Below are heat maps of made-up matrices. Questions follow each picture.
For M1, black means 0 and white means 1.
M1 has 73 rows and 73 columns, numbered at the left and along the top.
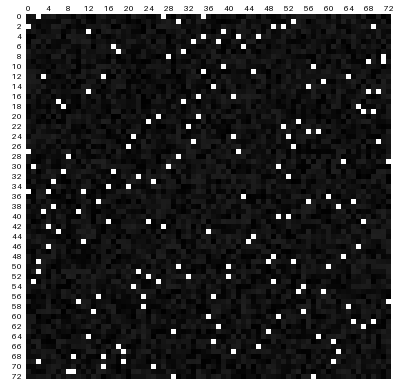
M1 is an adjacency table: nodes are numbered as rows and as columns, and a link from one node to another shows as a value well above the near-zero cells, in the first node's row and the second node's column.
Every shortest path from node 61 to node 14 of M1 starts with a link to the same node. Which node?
node 65
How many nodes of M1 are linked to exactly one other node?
2
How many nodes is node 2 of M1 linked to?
4
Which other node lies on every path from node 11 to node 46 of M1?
node 35
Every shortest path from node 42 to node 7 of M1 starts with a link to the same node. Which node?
node 4
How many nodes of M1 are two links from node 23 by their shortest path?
3
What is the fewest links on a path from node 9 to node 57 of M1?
7
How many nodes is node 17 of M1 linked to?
2
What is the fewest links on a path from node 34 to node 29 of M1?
7
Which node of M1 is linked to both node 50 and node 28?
node 30
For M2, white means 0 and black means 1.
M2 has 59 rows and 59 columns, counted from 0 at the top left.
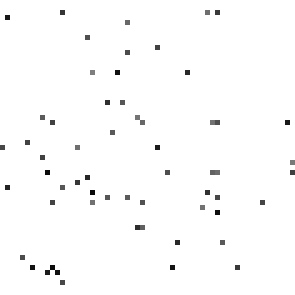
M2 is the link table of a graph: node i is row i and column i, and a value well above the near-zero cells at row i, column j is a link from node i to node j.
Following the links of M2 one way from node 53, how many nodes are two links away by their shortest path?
6
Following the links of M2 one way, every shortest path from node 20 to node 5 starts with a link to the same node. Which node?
node 24
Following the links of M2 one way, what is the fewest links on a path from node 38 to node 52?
3
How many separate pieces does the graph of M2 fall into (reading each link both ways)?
11
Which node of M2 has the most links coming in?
node 43
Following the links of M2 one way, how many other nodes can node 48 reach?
3
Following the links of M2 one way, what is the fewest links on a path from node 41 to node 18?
2
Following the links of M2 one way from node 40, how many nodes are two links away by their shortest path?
2
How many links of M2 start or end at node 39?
3
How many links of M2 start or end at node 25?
3
